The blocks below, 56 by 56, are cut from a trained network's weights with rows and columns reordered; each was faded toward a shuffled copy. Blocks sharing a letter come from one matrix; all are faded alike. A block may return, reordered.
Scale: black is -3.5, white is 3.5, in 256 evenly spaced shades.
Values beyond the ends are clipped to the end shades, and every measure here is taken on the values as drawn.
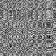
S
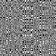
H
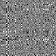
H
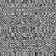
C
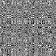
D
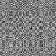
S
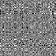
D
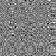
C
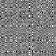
H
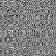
C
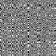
H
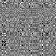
C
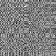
S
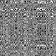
D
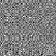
C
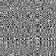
D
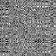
D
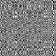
H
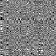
C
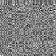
S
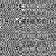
C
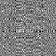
C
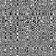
H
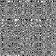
D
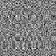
S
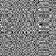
C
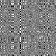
H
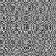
S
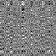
C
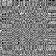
C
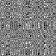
C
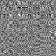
C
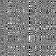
H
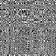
D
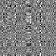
H
